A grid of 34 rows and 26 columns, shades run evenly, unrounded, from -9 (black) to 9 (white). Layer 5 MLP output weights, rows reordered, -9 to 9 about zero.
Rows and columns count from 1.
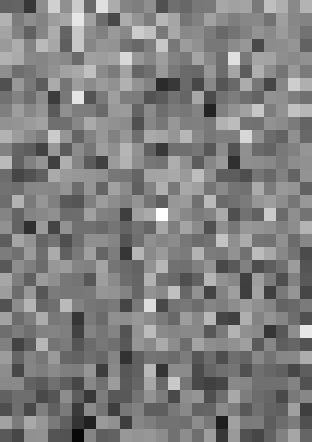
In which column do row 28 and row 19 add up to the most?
26
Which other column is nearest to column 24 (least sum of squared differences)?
10
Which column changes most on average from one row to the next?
14
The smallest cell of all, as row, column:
34, 7
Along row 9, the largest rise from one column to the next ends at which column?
19
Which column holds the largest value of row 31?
20
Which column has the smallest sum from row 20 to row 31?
11
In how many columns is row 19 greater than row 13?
12
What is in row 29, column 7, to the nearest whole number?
0
